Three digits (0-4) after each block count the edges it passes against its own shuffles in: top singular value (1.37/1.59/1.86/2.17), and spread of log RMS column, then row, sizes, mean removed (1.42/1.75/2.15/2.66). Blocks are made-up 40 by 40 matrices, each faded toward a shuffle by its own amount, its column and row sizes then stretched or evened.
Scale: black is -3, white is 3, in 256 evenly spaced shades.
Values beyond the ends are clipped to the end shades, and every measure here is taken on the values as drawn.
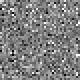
0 1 0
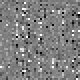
0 3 0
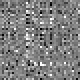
4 3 2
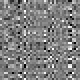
4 4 2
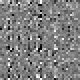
3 3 2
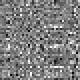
3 2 1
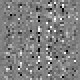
0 4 0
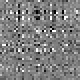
4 2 4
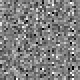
0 3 0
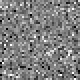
0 1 0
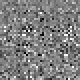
1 1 3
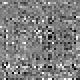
3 1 4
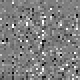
1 2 1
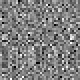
3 0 0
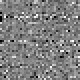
2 0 3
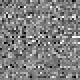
2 0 4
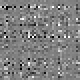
0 3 4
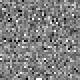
1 0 1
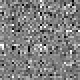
2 2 3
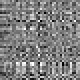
4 3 4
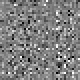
0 4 2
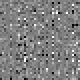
0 4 2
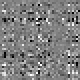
2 4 4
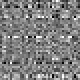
4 1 4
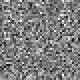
1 1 0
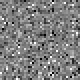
1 2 0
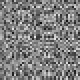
3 1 2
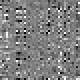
3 4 1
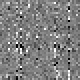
2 3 0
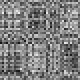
4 1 3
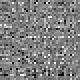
3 1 2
